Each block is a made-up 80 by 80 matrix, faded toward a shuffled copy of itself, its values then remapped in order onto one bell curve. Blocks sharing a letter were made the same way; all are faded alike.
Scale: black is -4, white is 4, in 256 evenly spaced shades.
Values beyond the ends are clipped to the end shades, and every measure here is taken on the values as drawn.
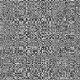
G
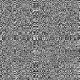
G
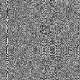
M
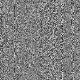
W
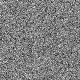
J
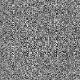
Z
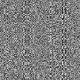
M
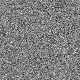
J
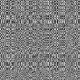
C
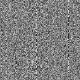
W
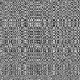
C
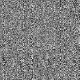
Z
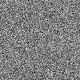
J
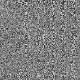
Z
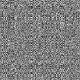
G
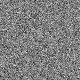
J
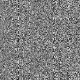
Z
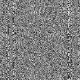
Z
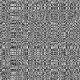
C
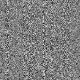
W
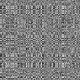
C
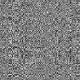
G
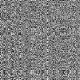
M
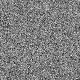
J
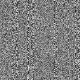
W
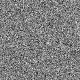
J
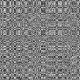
C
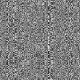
M
